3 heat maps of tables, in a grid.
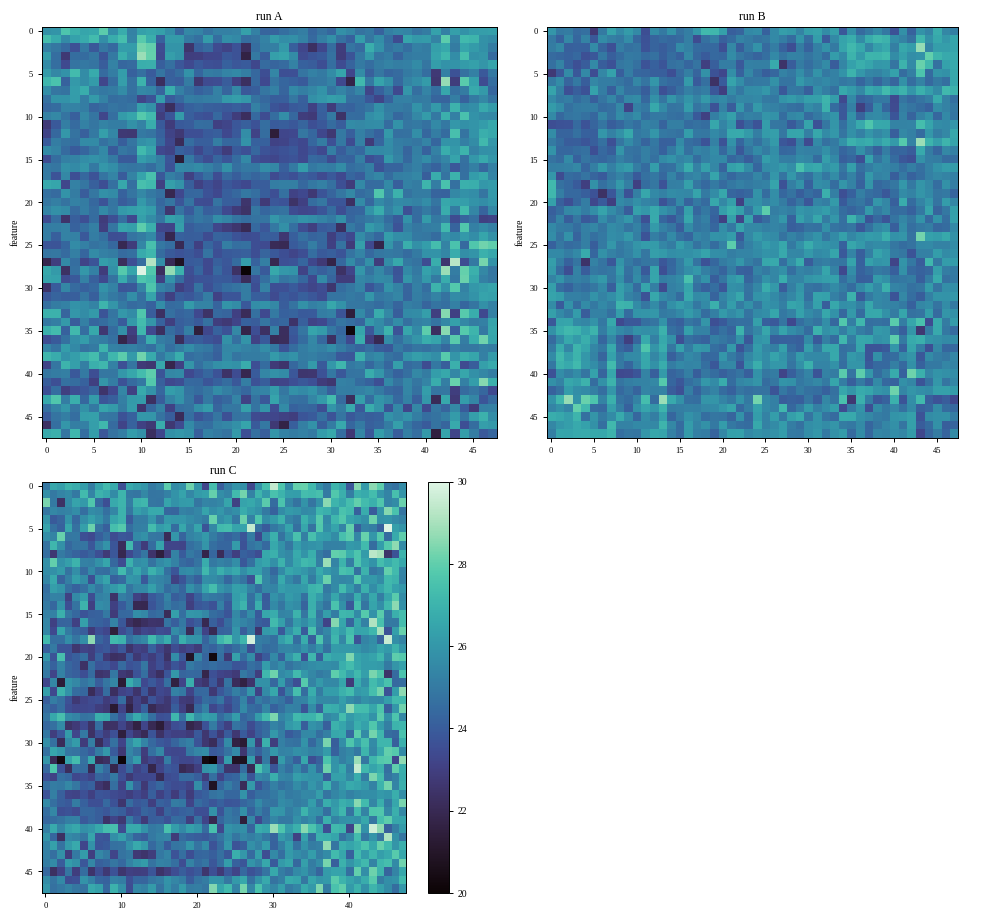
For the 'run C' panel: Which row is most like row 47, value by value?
4
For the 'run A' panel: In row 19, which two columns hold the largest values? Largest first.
35, 37
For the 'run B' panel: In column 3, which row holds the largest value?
44
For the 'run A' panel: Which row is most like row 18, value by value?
29
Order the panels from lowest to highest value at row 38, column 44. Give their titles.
run B, run A, run C
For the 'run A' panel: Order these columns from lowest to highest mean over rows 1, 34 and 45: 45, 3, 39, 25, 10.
25, 3, 39, 45, 10
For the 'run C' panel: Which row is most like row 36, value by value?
19
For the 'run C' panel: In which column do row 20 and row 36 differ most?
22
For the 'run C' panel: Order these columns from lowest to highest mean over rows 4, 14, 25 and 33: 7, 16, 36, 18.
18, 16, 7, 36
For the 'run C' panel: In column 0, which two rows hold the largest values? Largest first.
2, 18
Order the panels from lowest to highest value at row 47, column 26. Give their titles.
run A, run B, run C
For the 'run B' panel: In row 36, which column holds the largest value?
40
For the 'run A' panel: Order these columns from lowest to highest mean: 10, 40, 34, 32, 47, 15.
32, 15, 34, 40, 47, 10
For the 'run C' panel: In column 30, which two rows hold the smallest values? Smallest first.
32, 30
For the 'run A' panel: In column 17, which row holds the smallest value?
33
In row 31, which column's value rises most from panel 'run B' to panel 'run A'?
11
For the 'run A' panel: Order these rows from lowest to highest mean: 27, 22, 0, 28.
27, 22, 28, 0
